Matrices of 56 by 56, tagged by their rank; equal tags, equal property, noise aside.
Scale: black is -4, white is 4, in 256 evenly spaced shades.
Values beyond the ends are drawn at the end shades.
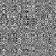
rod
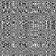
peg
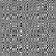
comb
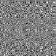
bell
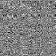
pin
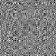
pin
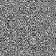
pin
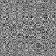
bell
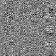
bell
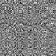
pin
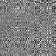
comb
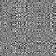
rod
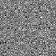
pin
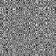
rod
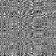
comb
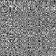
bell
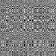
comb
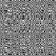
peg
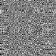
bell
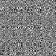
rod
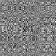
bell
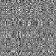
bell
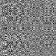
rod
